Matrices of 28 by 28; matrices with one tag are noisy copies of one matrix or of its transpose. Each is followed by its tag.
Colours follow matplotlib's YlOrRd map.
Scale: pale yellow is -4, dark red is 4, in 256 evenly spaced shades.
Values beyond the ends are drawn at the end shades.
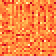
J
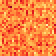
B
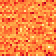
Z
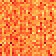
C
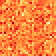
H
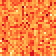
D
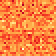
H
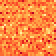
Z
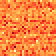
D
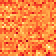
Z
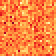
H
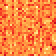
Z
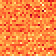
C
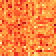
B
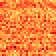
D
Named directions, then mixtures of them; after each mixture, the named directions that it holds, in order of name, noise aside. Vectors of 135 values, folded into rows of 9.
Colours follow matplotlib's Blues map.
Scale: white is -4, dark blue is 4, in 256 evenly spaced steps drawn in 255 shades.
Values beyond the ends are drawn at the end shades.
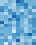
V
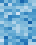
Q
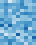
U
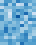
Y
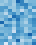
V.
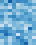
Q, U, Y.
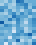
V.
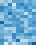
Q, V, Y.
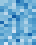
V.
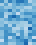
Q, U, V.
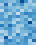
Q, U.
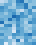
V.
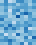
U, Y.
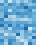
Q, U.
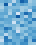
Q, U, Y.
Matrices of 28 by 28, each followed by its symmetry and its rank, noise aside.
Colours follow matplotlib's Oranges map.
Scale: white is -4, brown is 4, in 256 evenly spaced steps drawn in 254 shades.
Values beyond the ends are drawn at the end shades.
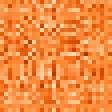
antisymmetric, rank four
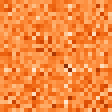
symmetric, rank six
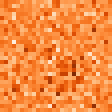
no symmetry, rank six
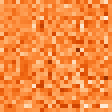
no symmetry, rank six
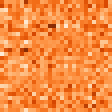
no symmetry, rank six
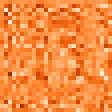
no symmetry, rank four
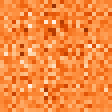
antisymmetric, rank four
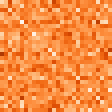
symmetric, rank four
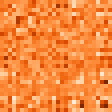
symmetric, rank six
